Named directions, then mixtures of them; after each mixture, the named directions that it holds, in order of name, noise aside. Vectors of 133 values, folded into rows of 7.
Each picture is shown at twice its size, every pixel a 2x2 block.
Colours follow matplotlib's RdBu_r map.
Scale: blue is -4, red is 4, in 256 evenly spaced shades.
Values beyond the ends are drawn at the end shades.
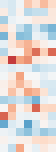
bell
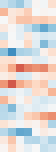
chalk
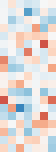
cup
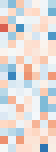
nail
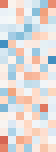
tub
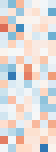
nail.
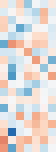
cup, nail, tub.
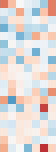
nail, tub.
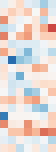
bell.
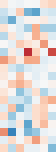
bell, cup.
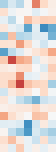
bell, chalk.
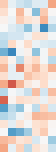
chalk, cup, tub.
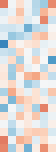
tub.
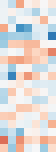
bell, nail, tub.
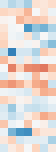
chalk.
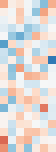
tub.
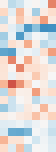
bell, chalk, tub.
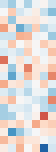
chalk, cup, nail.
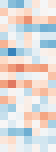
chalk.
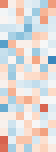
tub.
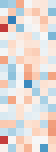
nail.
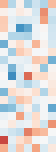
nail, tub.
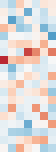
bell, cup, nail.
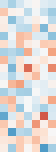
chalk, cup, nail.
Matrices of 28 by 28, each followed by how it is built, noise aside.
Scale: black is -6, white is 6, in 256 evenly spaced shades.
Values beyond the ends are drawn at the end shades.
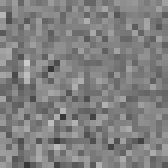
lower triangular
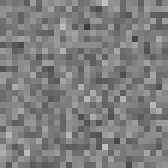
noise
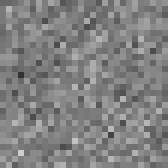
Hankel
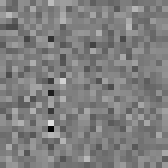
uneven columns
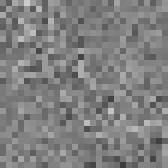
block diagonal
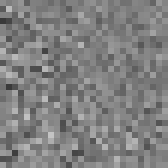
lower triangular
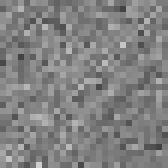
Hankel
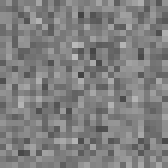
blocks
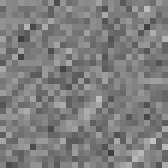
Hankel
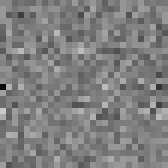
low rank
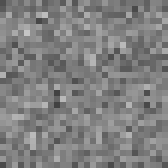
blocks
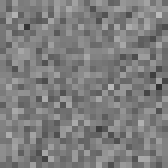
Hankel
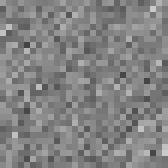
Hankel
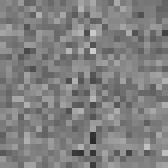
low rank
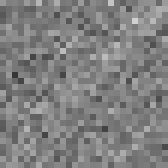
Hankel
